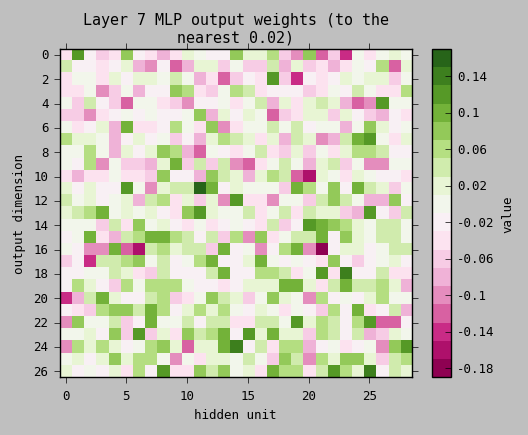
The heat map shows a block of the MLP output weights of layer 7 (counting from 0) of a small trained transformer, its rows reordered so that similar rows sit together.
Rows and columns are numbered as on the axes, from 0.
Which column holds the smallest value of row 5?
17
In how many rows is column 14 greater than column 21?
11
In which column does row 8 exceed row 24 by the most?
26
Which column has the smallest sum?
20
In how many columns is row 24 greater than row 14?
16
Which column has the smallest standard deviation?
28
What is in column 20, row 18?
0
